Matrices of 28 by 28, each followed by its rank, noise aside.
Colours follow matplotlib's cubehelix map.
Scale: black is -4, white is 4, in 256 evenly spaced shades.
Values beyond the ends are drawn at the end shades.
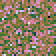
eight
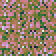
eight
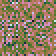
six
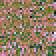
six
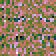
five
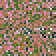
six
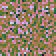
seven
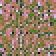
five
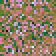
six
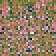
six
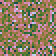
six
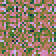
five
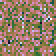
seven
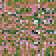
five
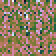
five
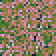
eight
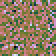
five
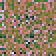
six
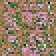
eight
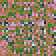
eight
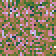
eight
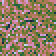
eight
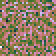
eight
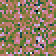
seven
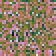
eight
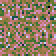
seven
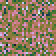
six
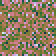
eight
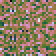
five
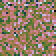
seven
